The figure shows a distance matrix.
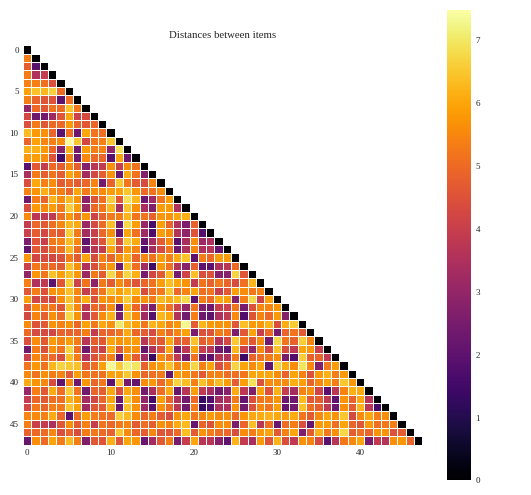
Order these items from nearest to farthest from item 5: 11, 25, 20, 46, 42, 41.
46, 25, 20, 42, 41, 11
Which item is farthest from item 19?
33
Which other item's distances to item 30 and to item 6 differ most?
12
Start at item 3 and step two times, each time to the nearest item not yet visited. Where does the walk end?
8
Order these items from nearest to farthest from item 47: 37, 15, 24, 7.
24, 7, 15, 37
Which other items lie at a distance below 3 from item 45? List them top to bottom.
20, 25, 30, 34
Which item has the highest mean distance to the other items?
5
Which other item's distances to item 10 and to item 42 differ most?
21
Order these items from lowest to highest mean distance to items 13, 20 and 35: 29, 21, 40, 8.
40, 8, 29, 21
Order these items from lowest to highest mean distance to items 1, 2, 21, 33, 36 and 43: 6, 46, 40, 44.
46, 6, 44, 40
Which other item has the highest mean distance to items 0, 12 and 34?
38
